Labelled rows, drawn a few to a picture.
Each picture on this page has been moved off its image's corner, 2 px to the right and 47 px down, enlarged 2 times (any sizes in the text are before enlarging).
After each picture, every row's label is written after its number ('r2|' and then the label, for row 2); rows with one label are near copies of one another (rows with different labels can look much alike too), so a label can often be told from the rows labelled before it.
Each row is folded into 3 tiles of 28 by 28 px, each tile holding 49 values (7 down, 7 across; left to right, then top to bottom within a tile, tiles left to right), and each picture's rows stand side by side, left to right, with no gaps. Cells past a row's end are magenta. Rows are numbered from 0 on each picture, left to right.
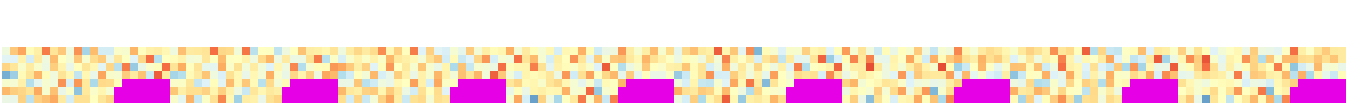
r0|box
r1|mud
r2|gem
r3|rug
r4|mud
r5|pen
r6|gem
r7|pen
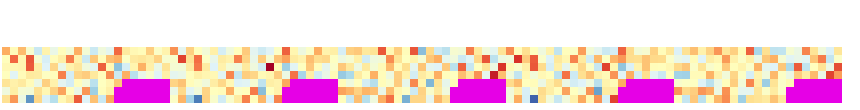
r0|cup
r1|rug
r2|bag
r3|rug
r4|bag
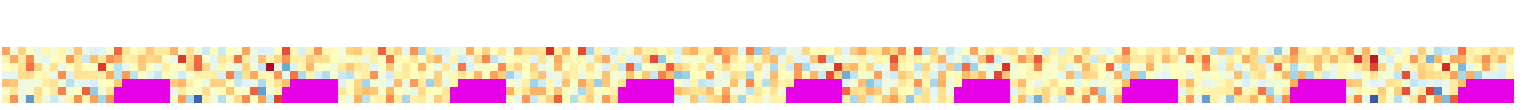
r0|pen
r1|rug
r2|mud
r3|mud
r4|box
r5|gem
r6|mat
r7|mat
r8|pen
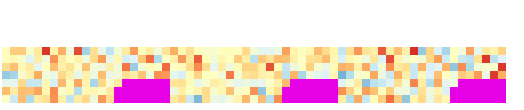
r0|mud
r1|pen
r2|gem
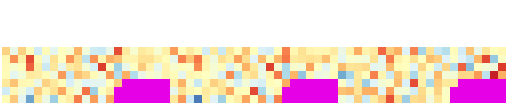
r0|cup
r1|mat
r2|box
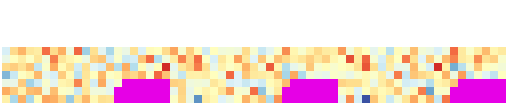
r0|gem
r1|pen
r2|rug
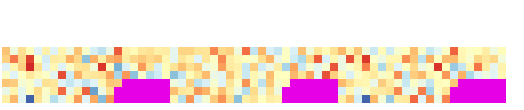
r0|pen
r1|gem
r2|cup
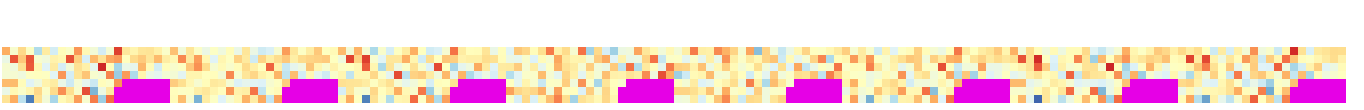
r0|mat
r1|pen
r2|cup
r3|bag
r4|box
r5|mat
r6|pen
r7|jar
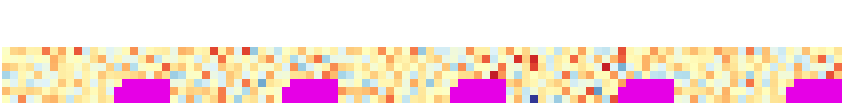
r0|gem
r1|mud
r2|bag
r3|rug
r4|box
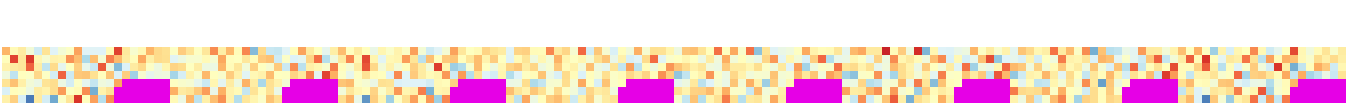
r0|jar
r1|bag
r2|pen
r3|gem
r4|mud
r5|mud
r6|bag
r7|cup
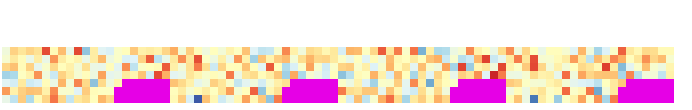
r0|mud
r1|pen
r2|bag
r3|pen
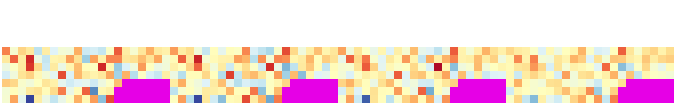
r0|pen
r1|jar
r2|rug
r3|jar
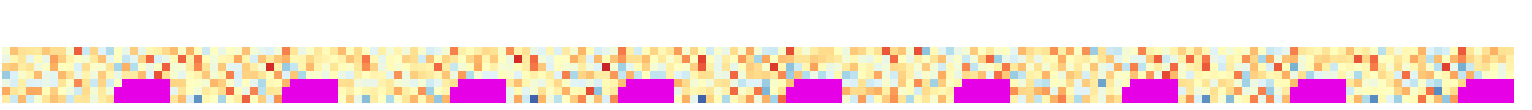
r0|gem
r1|cup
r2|pen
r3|rug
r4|pen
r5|mud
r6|bag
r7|cup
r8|jar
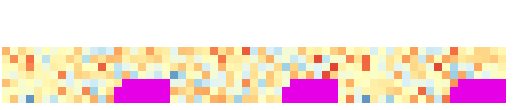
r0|pen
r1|gem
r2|mat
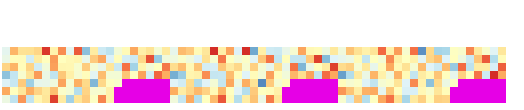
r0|mud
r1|mud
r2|bag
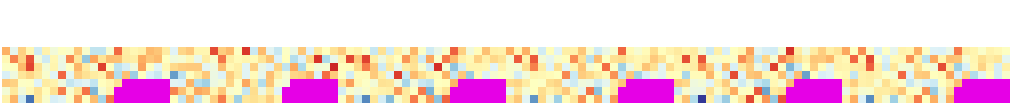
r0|pen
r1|gem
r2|jar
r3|cup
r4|jar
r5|cup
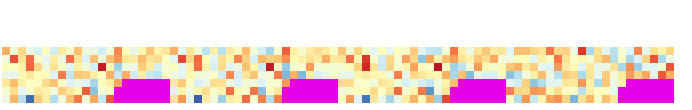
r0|rug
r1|mat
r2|pen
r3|gem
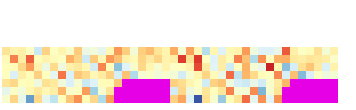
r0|jar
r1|cup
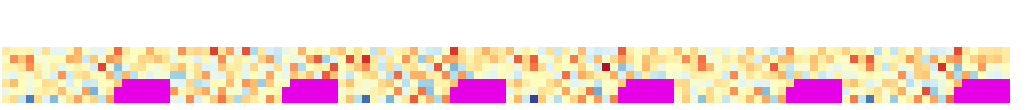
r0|jar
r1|mud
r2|jar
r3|rug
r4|pen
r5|mat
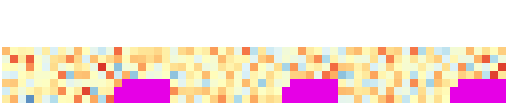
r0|mat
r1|bag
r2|box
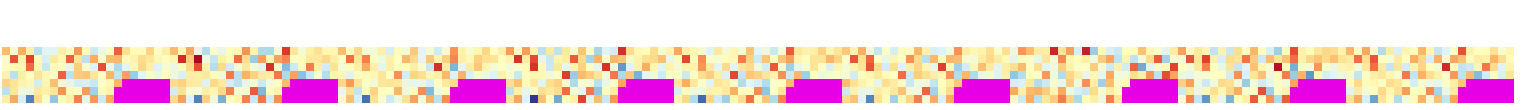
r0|cup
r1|cup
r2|rug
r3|cup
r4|jar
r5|cup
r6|mud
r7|mat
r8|cup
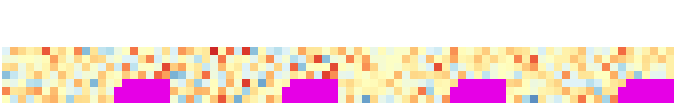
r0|bag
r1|mud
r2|rug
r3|jar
